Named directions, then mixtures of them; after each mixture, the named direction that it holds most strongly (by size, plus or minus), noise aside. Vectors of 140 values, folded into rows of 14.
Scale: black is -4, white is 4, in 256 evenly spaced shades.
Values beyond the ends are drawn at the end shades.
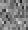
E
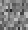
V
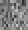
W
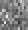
E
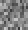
V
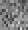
W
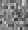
W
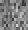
W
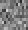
E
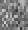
W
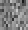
W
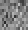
W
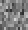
V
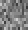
E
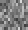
E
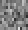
V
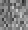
W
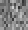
W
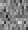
E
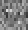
V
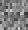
V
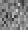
W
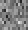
E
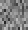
E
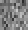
W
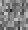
V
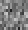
V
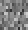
V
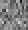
E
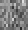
W
